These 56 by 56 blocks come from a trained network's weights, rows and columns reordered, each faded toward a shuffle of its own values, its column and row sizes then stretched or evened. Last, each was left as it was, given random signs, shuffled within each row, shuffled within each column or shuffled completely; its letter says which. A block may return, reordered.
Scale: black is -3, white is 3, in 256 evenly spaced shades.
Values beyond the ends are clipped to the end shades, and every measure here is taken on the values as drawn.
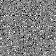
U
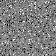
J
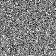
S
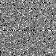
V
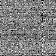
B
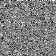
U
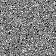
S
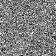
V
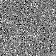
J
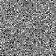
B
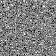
S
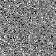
B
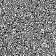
U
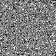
J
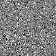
V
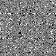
V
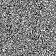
S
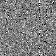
J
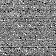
U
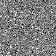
V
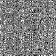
B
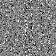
J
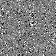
J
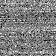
U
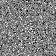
S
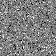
S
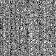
B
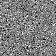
S
